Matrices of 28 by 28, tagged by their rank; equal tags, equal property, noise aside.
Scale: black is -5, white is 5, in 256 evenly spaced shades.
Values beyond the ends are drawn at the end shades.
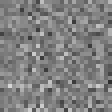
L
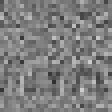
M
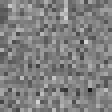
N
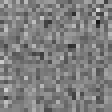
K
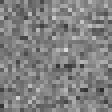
K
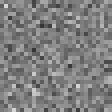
K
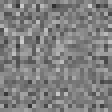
N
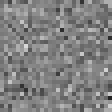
L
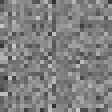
L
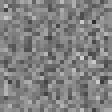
K
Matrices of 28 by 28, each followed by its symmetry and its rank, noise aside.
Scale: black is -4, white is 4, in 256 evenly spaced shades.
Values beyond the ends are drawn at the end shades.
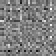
antisymmetric, rank four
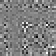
symmetric, rank three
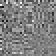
antisymmetric, rank four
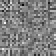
antisymmetric, rank six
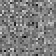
no symmetry, rank six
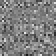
no symmetry, rank six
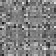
antisymmetric, rank four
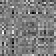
no symmetry, rank four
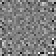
symmetric, rank three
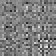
no symmetry, rank four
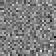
no symmetry, rank six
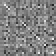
symmetric, rank six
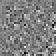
symmetric, rank six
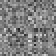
antisymmetric, rank four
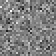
symmetric, rank six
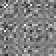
symmetric, rank four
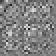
symmetric, rank six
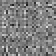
antisymmetric, rank four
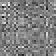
no symmetry, rank four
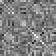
symmetric, rank four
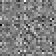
antisymmetric, rank six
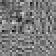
symmetric, rank four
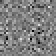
no symmetry, rank four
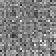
symmetric, rank four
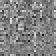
no symmetry, rank six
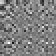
no symmetry, rank three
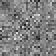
symmetric, rank six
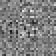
antisymmetric, rank four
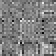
no symmetry, rank four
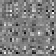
no symmetry, rank four
